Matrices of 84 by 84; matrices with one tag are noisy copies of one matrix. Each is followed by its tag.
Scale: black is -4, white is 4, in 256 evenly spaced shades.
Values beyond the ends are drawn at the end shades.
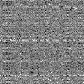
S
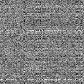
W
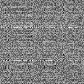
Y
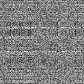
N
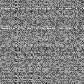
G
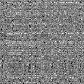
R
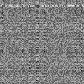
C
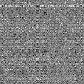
C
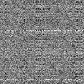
W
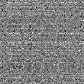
R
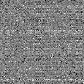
W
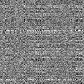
W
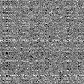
S
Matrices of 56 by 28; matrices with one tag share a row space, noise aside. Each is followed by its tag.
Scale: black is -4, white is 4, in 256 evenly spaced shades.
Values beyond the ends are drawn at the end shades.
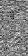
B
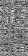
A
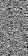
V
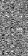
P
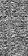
A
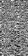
B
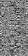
B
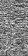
A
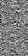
B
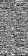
A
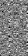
V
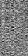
P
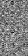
P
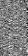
V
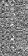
P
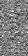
B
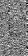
V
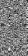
V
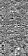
B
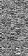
B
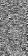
V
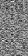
P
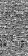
A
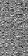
P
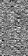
B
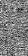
A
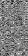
P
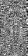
V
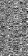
V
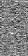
B
